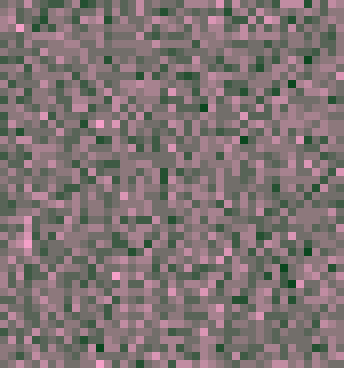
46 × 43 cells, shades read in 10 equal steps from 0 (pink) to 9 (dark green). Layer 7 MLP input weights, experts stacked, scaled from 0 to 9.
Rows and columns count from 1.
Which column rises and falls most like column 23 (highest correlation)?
13
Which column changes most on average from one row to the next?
22
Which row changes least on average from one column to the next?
7
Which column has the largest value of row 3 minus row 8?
37
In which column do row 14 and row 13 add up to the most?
26
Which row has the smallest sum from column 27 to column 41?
16
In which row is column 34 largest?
35
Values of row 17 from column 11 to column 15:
5 6 4 4 4
